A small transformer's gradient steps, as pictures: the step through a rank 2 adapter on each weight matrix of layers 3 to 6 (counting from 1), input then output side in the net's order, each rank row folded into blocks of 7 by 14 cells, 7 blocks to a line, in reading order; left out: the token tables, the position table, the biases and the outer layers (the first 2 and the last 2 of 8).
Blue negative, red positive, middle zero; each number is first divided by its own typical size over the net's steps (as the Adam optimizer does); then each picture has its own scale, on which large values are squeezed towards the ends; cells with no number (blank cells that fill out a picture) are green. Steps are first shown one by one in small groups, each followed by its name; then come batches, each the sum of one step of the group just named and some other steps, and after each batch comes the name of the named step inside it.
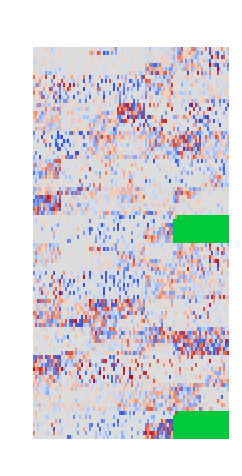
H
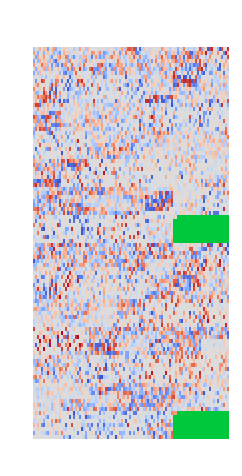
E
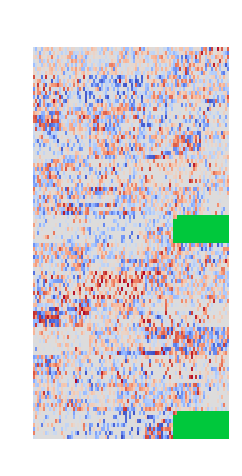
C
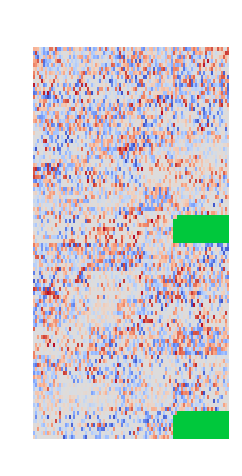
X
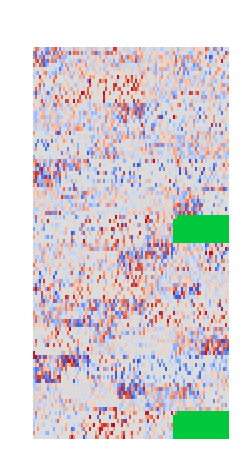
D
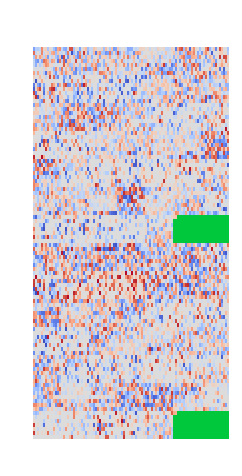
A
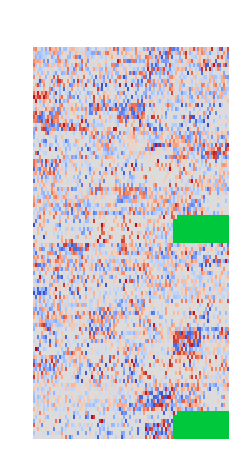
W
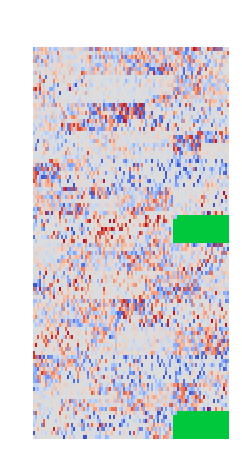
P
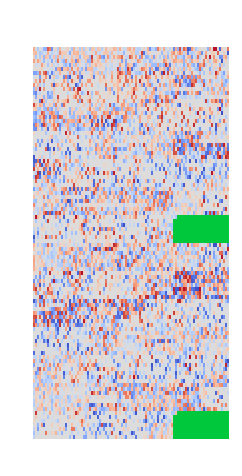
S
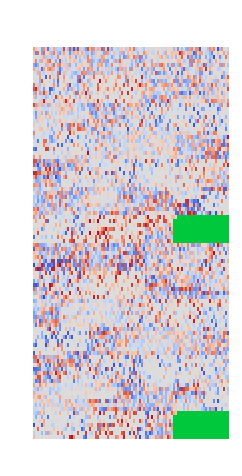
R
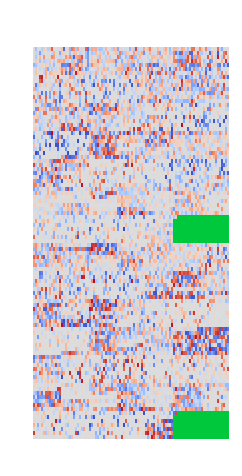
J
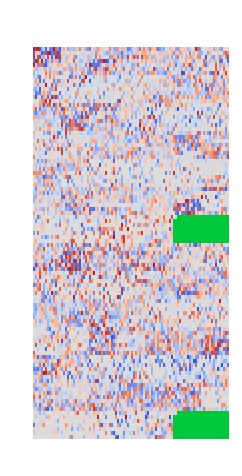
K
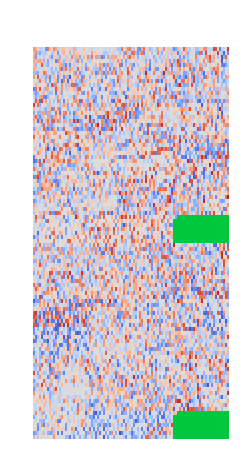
S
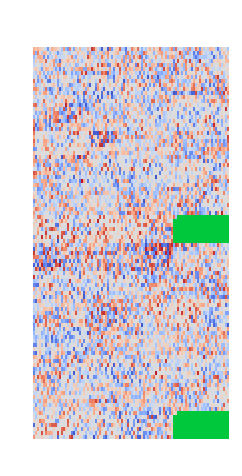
R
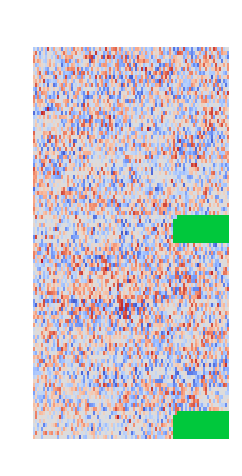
S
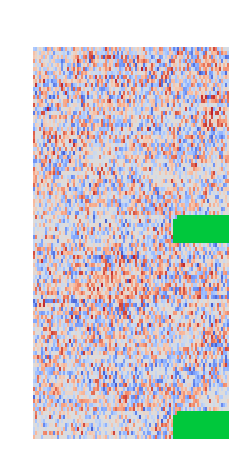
S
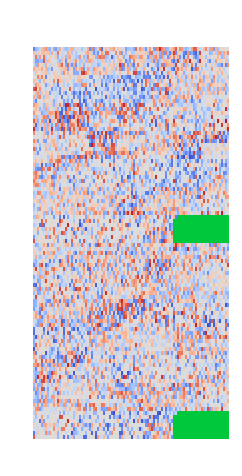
P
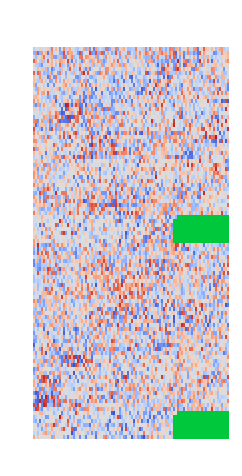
X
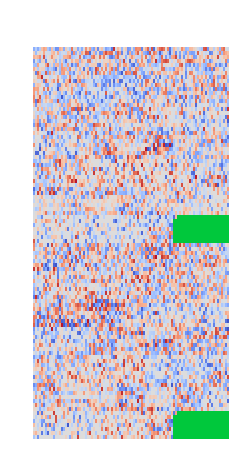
J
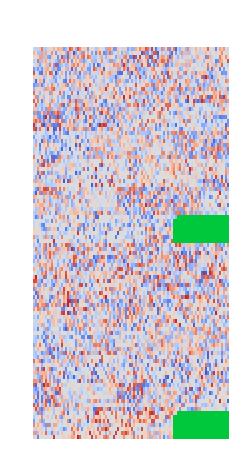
A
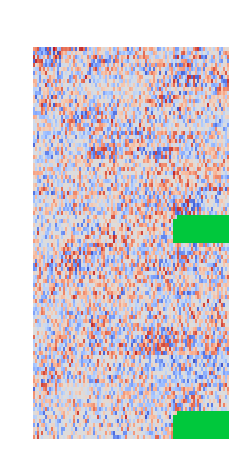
K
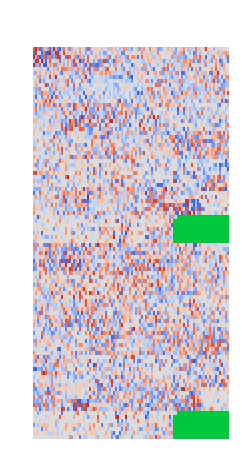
K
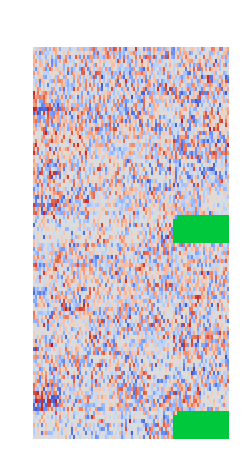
W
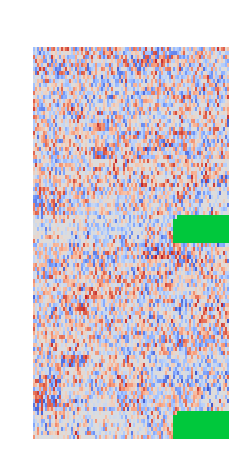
C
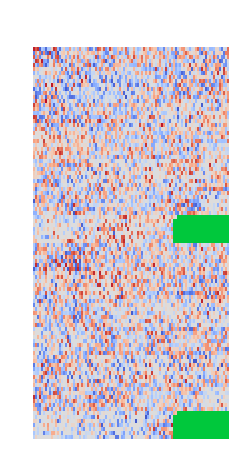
K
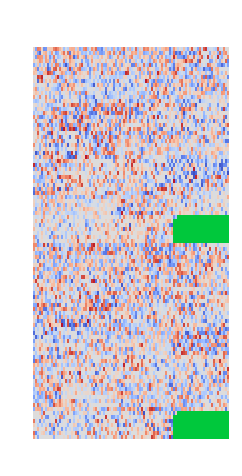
J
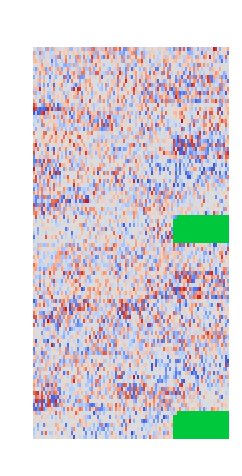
S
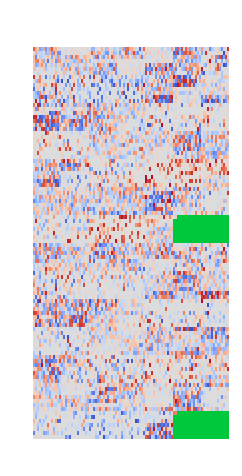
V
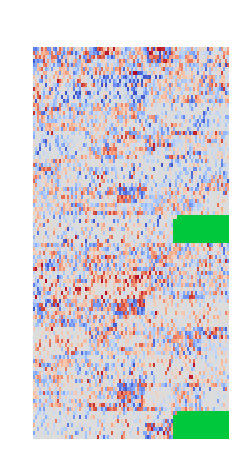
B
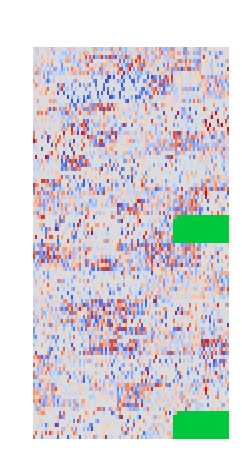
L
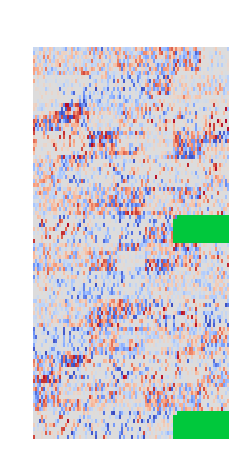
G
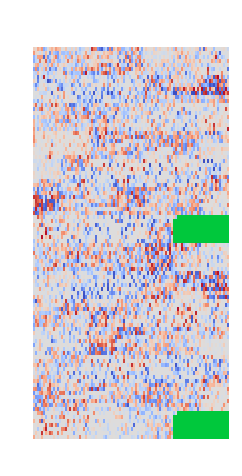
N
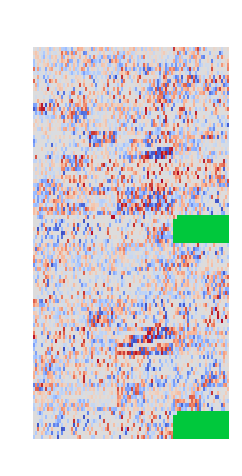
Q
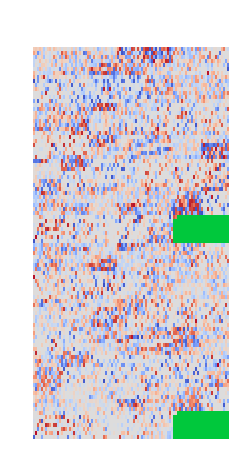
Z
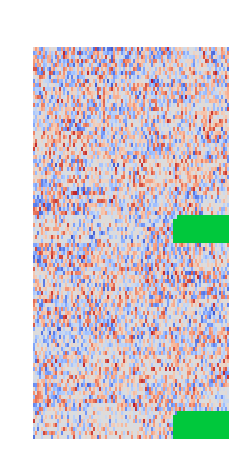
Z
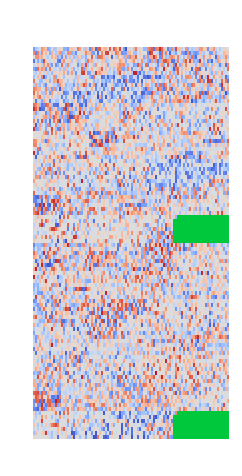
B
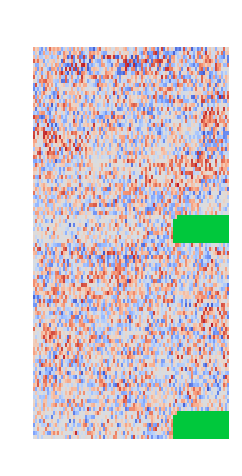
V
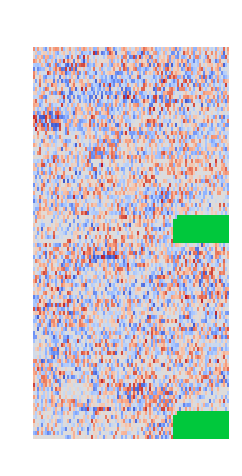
V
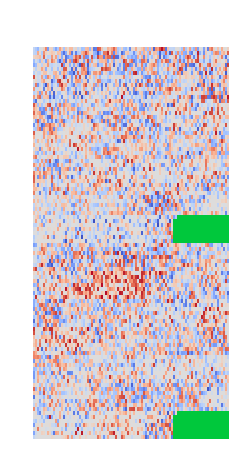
B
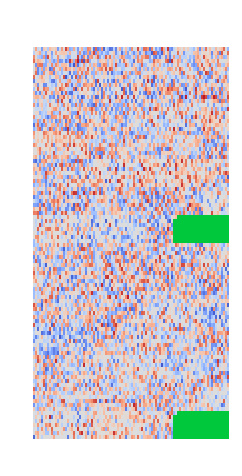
Z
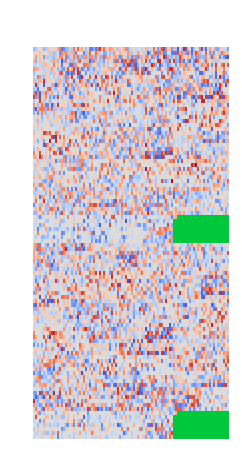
Q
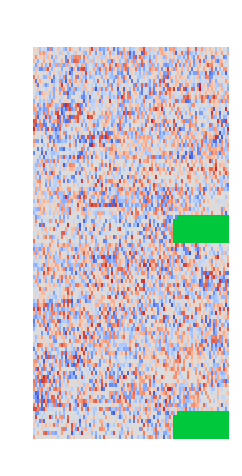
G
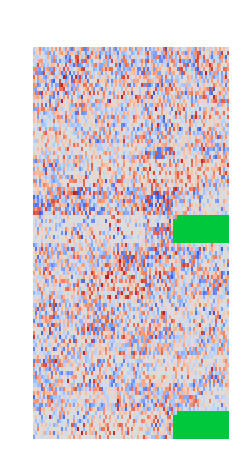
Q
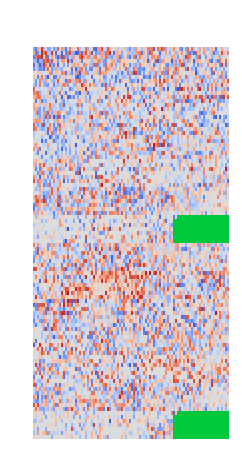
B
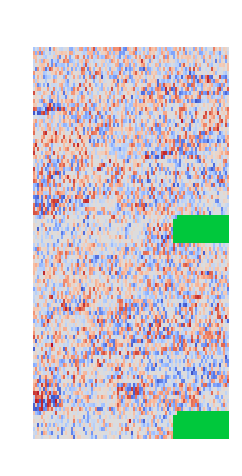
Q
